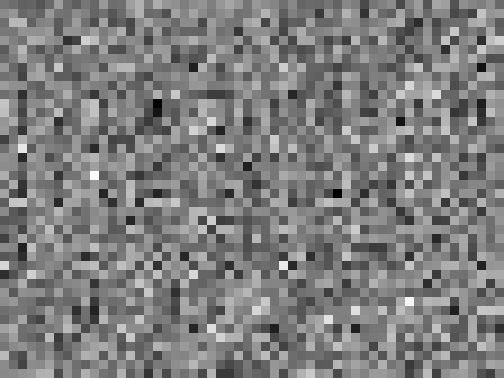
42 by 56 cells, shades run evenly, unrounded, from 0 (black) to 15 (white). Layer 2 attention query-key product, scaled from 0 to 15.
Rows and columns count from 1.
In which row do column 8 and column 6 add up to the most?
26
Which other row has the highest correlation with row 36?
32
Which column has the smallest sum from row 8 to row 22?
3
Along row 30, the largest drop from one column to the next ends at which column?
33
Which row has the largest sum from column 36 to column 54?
36
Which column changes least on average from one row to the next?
21
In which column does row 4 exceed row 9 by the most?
51
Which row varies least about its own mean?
1
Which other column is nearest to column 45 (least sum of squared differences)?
8
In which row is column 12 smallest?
22
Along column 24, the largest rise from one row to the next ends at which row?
37
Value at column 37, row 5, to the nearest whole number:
4
